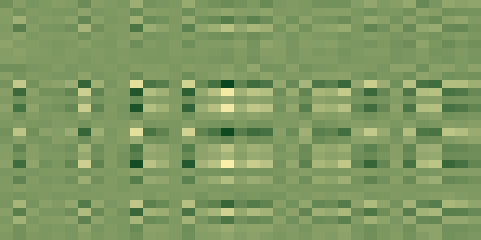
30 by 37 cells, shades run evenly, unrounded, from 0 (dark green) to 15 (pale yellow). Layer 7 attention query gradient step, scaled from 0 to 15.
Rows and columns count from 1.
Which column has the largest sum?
18
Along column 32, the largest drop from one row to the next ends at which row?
12
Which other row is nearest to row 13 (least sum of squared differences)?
15
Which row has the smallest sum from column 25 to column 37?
21
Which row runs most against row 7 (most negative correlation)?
9
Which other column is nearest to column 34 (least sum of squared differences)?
17
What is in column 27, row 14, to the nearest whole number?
11
